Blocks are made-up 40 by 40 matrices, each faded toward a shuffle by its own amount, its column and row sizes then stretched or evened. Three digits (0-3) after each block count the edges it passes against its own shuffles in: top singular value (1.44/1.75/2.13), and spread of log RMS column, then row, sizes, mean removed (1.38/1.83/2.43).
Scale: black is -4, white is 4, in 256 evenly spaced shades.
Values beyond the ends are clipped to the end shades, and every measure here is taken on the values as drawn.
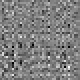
2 3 1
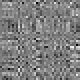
3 2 2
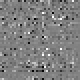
0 2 3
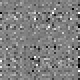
2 2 2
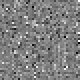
0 2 0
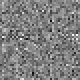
1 1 1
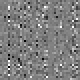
2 3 1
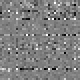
2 2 3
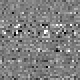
1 0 3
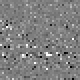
0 0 2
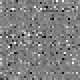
1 0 3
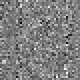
1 2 0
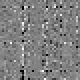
1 3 1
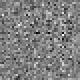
1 2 1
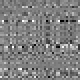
3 0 3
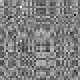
3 0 2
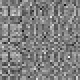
3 1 0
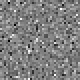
0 0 0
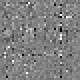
1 2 2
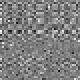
3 1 2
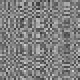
3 3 1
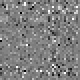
1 1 1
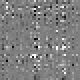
1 3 2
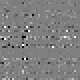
0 1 3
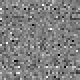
0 0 2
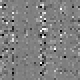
1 3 1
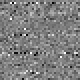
1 0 2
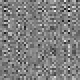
3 3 1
